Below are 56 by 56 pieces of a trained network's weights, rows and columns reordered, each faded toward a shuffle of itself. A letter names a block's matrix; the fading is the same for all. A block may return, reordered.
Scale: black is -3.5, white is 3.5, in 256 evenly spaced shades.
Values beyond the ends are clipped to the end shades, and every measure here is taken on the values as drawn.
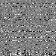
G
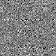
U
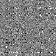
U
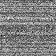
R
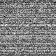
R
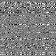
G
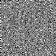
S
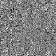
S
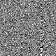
S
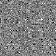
U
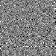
U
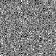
S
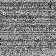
R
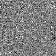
U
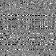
G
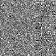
S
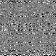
G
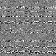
G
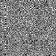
S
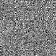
S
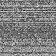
R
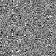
S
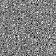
S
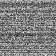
R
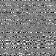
G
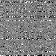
G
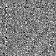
S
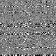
G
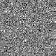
U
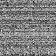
R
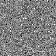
U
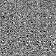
U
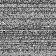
R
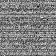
R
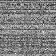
R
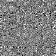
U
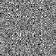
U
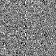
S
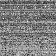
R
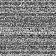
R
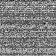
R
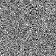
S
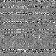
G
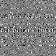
G
